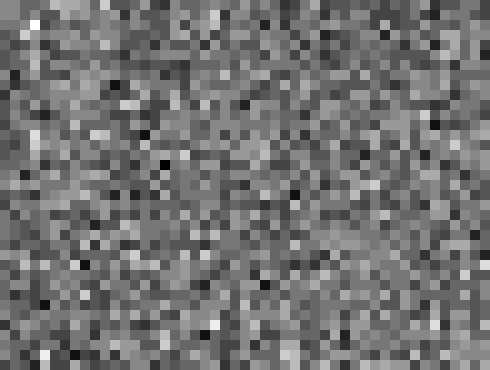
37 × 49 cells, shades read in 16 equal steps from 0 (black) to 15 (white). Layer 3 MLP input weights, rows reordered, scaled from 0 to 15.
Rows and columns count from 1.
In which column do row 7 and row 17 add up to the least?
17
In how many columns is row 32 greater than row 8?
20
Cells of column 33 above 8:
6
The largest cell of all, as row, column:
3, 4
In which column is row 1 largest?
11
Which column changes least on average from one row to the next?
41
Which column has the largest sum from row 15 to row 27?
38
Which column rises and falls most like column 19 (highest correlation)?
40
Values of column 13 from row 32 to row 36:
7 7 8 9 9
